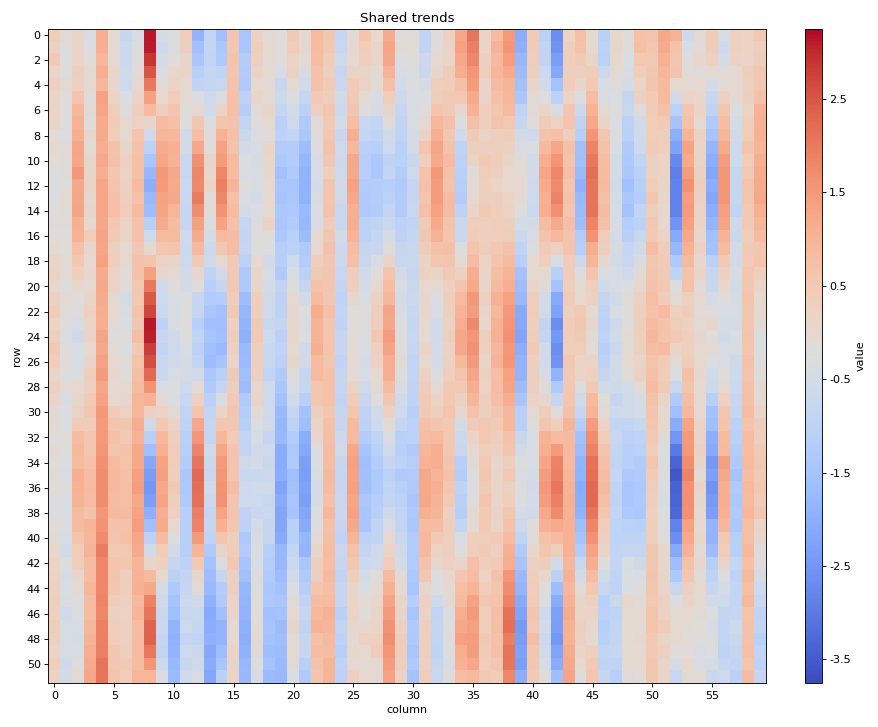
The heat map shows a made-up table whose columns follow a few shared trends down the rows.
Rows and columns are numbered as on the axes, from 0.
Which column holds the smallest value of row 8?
52
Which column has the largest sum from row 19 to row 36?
4
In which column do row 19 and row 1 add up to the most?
8
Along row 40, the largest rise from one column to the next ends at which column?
53
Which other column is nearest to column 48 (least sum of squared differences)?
29
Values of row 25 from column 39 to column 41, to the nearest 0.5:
-2 0.5 -0.5
